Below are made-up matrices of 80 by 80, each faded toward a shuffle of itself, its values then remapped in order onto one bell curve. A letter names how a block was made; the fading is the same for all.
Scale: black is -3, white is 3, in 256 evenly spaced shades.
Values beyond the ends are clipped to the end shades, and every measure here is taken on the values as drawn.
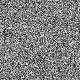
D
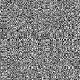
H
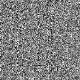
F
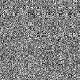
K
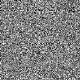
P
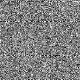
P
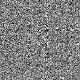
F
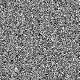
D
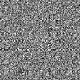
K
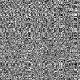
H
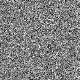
D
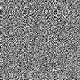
H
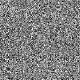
P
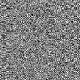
H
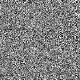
F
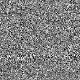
P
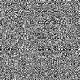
K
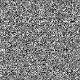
P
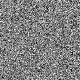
D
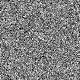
D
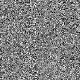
F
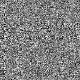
P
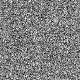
D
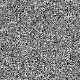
F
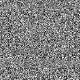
P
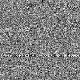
K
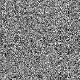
F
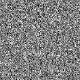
F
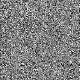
F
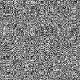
H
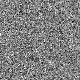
D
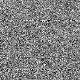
P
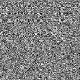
K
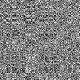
H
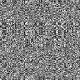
H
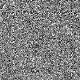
F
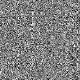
P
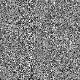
F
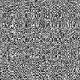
H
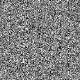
F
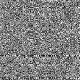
K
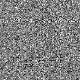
P
